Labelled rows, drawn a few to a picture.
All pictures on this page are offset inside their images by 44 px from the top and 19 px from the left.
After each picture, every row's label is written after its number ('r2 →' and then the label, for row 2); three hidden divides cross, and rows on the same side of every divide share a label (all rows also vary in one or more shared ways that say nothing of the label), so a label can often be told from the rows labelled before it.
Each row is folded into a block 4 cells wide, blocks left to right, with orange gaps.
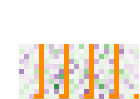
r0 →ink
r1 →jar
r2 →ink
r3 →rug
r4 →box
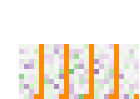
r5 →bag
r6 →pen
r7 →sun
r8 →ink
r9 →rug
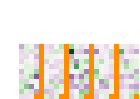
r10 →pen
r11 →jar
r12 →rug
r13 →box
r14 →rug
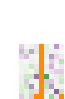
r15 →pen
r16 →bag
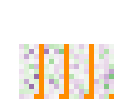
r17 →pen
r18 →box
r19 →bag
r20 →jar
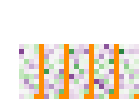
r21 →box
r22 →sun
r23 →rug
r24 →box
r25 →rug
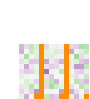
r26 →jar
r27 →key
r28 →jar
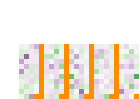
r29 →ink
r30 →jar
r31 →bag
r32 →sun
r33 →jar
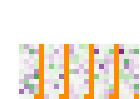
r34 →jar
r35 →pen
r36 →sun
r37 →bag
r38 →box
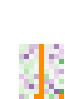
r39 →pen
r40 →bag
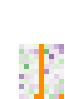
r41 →rug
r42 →ink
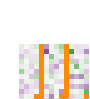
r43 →sun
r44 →sun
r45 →rug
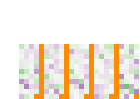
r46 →box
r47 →bag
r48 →box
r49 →sun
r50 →rug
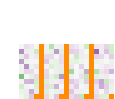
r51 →bag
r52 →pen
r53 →sun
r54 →box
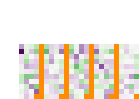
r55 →box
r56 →key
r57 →pen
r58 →bag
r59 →jar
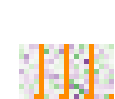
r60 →ink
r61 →key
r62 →rug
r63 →sun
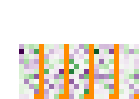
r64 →box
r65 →sun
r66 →sun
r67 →key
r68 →pen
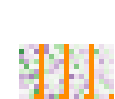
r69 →rug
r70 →sun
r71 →rug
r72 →key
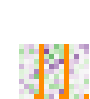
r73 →jar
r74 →jar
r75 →ink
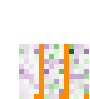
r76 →key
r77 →key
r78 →key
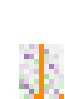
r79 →bag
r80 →bag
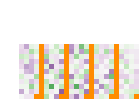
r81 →jar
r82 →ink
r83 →rug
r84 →jar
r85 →rug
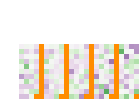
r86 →rug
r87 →sun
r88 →ink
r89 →rug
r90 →ink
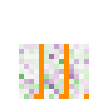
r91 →bag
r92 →bag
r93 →key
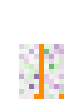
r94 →pen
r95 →pen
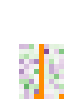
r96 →key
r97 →box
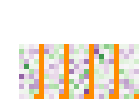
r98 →rug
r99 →jar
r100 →ink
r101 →sun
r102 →box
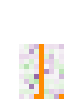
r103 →pen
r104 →ink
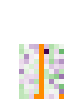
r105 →ink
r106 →box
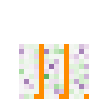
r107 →box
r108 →bag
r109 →pen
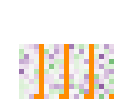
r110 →ink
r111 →pen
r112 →rug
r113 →bag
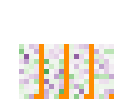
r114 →ink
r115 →sun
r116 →bag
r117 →bag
